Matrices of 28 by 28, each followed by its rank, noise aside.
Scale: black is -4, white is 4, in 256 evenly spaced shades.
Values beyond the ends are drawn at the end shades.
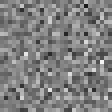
six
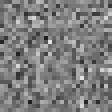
eight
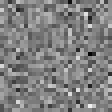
six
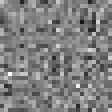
six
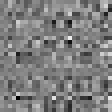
three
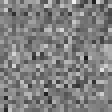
eight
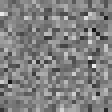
eight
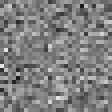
eight
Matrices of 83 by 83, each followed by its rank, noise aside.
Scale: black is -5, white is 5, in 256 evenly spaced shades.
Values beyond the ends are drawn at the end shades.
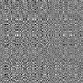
four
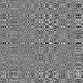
two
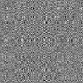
five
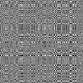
one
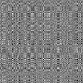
two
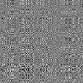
four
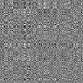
three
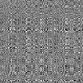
three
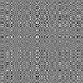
two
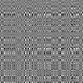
two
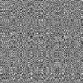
five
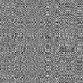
five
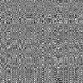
five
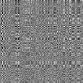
two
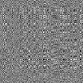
four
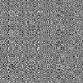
four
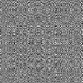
five
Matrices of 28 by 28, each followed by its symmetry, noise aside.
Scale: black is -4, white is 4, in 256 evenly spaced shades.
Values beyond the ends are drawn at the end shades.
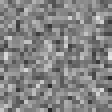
mirrored top to bottom.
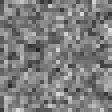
mirrored top to bottom.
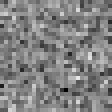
mirrored top to bottom.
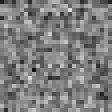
mirrored left to right.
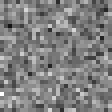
antisymmetric.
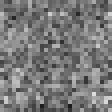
mirrored left to right.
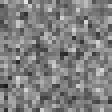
antisymmetric.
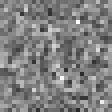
same after a half turn.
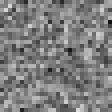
symmetric.
